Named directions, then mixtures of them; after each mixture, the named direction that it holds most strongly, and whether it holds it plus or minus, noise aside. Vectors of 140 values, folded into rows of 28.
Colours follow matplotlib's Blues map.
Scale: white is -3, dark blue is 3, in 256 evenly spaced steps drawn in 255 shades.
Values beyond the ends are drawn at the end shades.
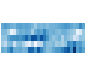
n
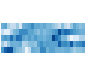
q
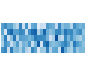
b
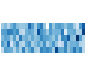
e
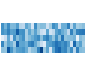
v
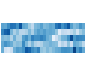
q, minus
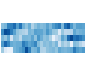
q, minus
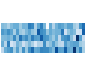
e, plus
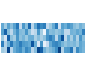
b, minus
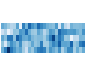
q, plus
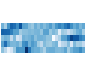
q, minus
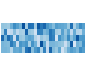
b, minus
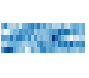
q, plus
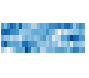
q, minus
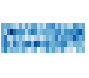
n, minus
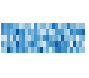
v, plus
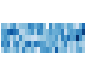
e, plus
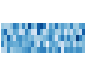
b, minus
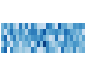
b, plus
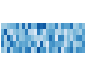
b, minus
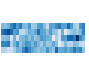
q, minus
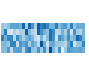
b, minus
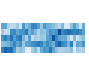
q, plus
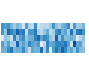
v, plus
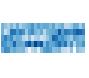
n, minus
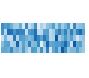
b, plus
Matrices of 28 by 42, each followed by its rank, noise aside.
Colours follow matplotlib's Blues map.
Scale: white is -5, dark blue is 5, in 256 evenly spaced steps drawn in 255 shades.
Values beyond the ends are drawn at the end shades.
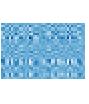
two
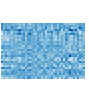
three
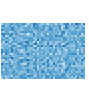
six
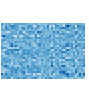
six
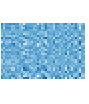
three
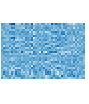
four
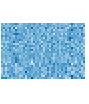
six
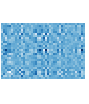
three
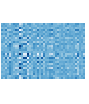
two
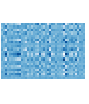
two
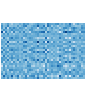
three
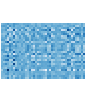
three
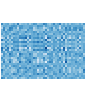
three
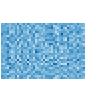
four
